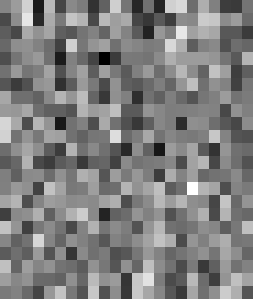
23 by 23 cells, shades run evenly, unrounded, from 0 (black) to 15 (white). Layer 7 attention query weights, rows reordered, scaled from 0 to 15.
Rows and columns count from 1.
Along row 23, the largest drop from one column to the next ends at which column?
10
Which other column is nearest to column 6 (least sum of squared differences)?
22
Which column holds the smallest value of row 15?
4
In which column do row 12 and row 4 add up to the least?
6
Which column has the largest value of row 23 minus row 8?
13
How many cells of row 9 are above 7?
16
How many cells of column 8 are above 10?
5
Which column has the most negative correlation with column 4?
3
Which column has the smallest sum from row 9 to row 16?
12
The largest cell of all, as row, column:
15, 18
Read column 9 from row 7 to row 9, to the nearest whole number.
7 6 9
